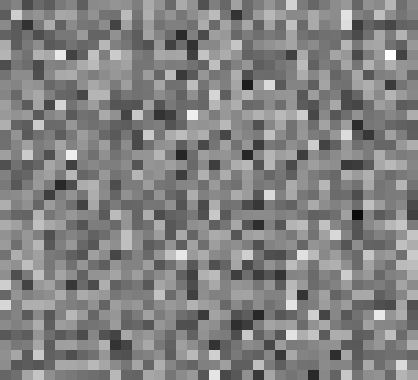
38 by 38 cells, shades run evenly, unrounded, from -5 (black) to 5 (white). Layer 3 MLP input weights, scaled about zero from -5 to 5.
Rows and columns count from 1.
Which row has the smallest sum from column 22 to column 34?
32
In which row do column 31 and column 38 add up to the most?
24
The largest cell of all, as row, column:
6, 36
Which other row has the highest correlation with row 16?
33
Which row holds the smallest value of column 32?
17
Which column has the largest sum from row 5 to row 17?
22
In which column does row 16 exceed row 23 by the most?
7
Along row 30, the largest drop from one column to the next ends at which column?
28
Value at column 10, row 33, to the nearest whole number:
0
